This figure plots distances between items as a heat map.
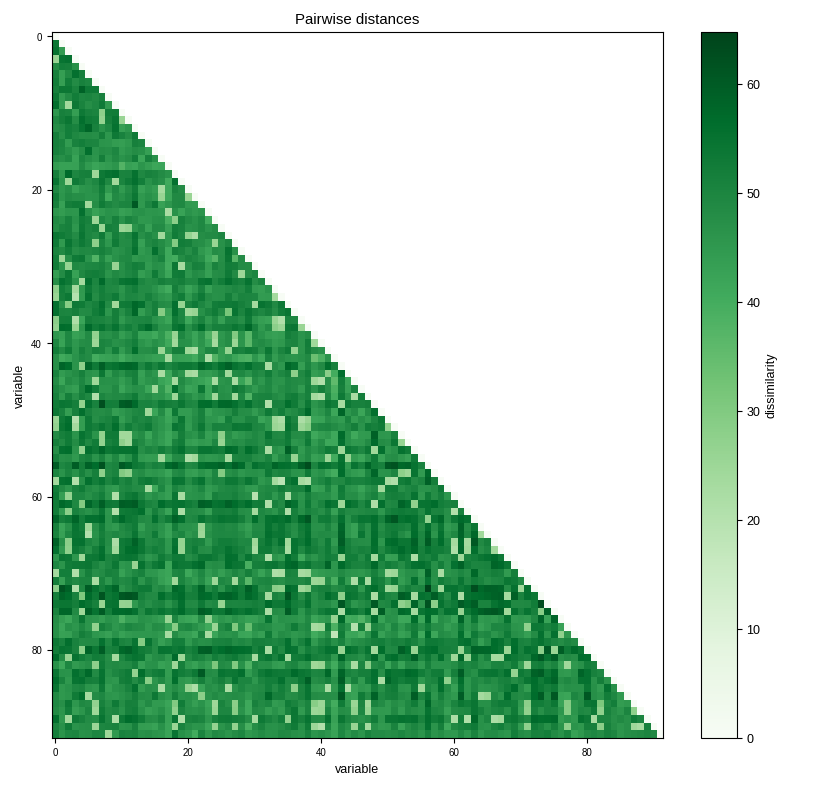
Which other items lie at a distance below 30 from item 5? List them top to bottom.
22, 64, 65, 86
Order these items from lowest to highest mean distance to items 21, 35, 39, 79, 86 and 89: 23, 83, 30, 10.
30, 23, 10, 83
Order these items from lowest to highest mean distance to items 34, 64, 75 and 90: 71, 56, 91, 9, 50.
50, 71, 91, 9, 56
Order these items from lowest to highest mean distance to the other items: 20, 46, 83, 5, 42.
42, 20, 46, 5, 83
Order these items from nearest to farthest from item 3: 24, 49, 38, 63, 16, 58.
58, 38, 16, 24, 49, 63
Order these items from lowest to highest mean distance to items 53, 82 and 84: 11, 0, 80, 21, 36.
11, 21, 36, 0, 80
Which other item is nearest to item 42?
78
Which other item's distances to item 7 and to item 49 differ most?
84
